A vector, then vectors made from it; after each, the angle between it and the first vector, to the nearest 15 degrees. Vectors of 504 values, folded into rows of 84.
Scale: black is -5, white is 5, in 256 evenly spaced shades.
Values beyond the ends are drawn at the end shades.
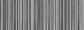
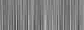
45 degrees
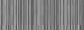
165 degrees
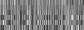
120 degrees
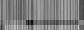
135 degrees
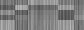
60 degrees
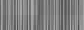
15 degrees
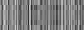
135 degrees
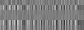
105 degrees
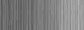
105 degrees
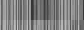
150 degrees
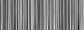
15 degrees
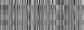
45 degrees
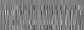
105 degrees
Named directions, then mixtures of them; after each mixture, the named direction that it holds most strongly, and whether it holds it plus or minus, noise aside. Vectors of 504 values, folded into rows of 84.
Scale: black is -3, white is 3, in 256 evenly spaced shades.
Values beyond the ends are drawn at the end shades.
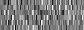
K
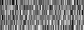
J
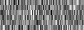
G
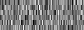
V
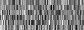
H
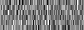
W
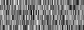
G, minus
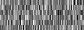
V, minus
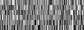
J, minus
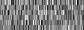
K, minus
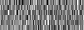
W, plus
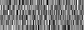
W, plus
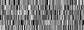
V, plus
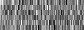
W, plus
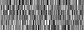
W, plus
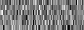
W, plus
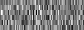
V, plus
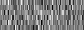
K, minus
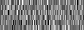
W, minus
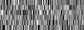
G, minus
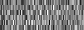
H, minus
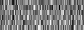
J, plus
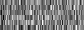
H, minus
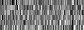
J, plus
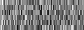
J, minus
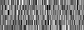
W, minus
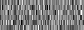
V, plus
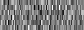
K, plus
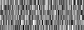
V, minus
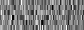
K, minus
